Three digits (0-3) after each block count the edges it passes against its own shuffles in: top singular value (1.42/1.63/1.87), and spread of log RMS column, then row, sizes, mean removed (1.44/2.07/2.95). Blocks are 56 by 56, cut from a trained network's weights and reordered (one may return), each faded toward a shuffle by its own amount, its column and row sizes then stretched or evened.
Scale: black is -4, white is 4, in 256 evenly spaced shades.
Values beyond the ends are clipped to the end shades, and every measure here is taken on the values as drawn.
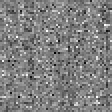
0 0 1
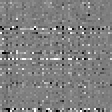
2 1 3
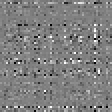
1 2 3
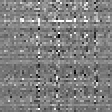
3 2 1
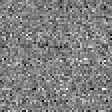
1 0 2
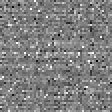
1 0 0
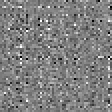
2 2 2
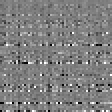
3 0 3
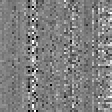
2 3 0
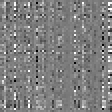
3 3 2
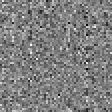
1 2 1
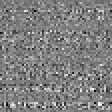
1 0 3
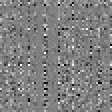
1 3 2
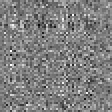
2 2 2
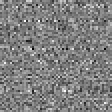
3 0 2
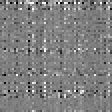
3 1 3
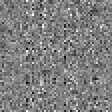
1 2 1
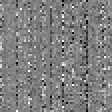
1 3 0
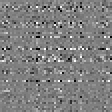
1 1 3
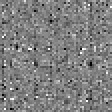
1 1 1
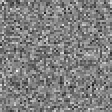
2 0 0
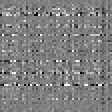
2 0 3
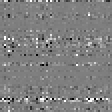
2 1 3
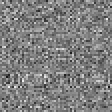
3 0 2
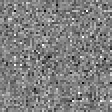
0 1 1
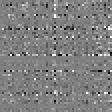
1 2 3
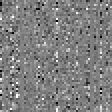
0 3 0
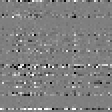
1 1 3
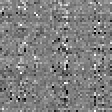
1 2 0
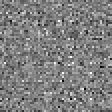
1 1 2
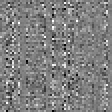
2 3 0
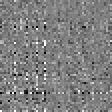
3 2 2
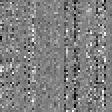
2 3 0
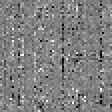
1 2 1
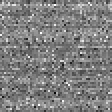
2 0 0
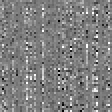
2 3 1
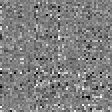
2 2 2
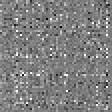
1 2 2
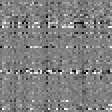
3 0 3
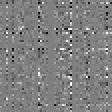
2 3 2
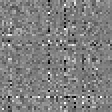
3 2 2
